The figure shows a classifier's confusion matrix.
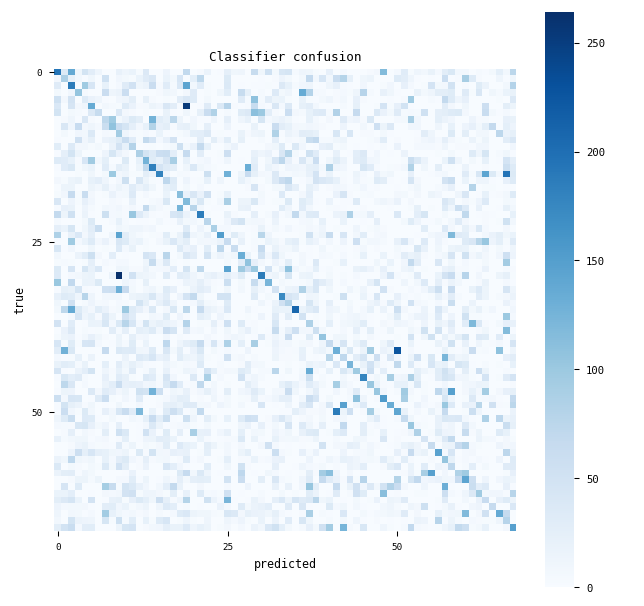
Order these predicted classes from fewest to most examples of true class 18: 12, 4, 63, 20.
12, 63, 20, 4
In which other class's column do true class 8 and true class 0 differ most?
2
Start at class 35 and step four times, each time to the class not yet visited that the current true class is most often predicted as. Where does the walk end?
63
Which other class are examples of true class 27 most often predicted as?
16
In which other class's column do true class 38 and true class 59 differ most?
55
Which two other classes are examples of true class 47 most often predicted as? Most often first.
58, 14
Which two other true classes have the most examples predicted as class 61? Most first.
37, 17
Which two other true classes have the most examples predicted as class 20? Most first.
53, 33
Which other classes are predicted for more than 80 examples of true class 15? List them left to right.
8, 25, 63, 66
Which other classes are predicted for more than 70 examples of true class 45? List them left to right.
22, 49, 52
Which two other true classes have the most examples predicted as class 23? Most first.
6, 40
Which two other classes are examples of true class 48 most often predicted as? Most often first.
44, 51
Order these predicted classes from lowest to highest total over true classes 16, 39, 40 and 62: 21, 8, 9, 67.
8, 9, 21, 67
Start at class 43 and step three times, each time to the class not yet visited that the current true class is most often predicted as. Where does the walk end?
1
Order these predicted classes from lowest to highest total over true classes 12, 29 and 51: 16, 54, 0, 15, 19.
54, 0, 15, 16, 19
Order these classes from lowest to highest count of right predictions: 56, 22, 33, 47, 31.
22, 47, 31, 56, 33
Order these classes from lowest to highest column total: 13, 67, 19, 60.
13, 67, 60, 19
